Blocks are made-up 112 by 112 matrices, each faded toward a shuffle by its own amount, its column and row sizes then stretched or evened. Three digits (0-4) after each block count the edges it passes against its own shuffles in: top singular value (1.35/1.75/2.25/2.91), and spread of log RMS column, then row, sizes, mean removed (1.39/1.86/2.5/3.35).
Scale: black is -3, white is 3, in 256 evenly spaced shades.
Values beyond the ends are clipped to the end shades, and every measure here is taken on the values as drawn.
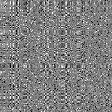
4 3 1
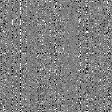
3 4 1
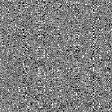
3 3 1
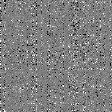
0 4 3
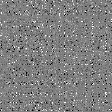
0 3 3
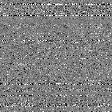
2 1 4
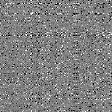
3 2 3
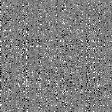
2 4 2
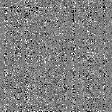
0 4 3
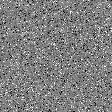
0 0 0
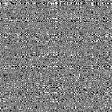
3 2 4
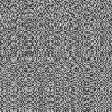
4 2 2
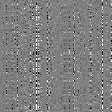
4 4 1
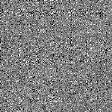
0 3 3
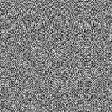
3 1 0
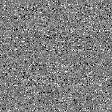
1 0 3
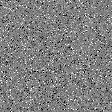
0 0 1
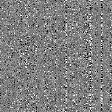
2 4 0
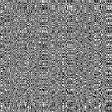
4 4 1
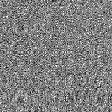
3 0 0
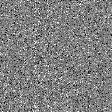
1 2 0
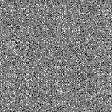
3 1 0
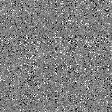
1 2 2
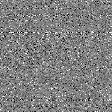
2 0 2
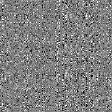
2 4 2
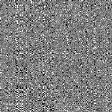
3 3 2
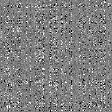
0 4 3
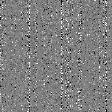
1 4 0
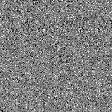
2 0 1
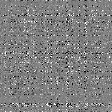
0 3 4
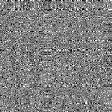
3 0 3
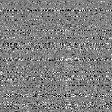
3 0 4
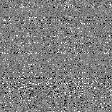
0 2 4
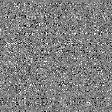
2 1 3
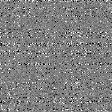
1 2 4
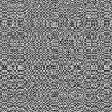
4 0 3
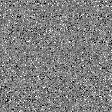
1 0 3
